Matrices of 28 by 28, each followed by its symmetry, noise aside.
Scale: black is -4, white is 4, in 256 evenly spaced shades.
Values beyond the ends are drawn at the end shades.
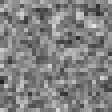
no symmetry.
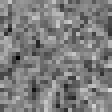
no symmetry.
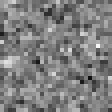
no symmetry.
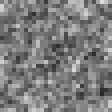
same after a half turn.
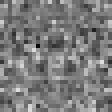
mirrored left to right.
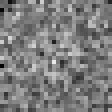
symmetric.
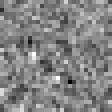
symmetric across the other diagonal.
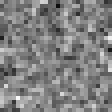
no symmetry.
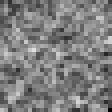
no symmetry.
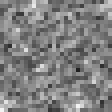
same after a half turn.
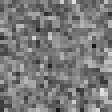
no symmetry.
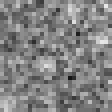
symmetric across the other diagonal.
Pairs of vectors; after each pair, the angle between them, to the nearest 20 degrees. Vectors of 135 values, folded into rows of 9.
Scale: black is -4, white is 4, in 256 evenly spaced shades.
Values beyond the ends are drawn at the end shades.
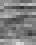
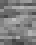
160 degrees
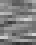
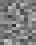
100 degrees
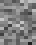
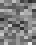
160 degrees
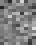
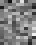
20 degrees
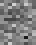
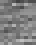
60 degrees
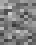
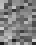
80 degrees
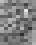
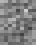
20 degrees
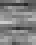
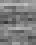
160 degrees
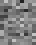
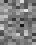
160 degrees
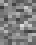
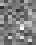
60 degrees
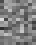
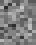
80 degrees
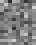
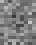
80 degrees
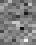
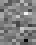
140 degrees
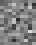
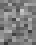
120 degrees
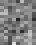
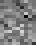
80 degrees
